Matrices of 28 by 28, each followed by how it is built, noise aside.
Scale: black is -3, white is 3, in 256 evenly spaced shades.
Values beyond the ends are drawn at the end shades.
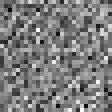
Hankel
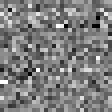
uneven rows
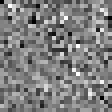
upper triangular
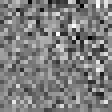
upper triangular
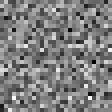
repeating columns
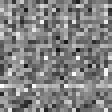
repeating columns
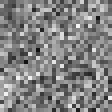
Hankel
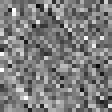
Toeplitz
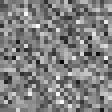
Toeplitz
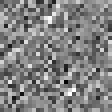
Hankel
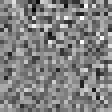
upper triangular
